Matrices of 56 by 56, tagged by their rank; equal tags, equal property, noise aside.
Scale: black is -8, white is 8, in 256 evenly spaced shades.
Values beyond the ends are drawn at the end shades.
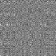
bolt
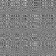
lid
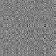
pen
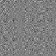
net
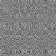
lid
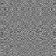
pen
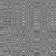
pen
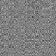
lid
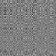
pen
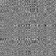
bolt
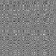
pen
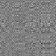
lid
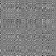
pen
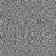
bolt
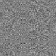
net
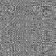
lid
